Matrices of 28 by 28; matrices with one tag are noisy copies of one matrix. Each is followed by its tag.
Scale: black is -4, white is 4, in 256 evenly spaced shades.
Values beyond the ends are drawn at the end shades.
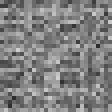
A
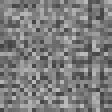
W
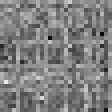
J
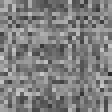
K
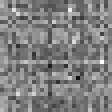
K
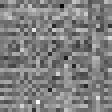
W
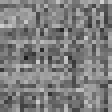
J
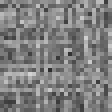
J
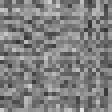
A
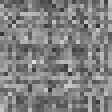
K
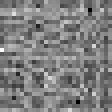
A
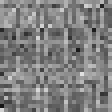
J
